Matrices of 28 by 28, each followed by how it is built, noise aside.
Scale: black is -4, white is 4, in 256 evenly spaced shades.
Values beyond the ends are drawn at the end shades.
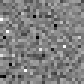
sparse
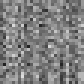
blocks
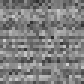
blocks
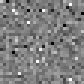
sparse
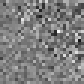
upper triangular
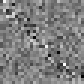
banded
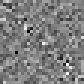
banded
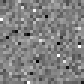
sparse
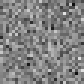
noise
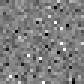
sparse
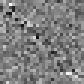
banded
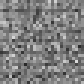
blocks
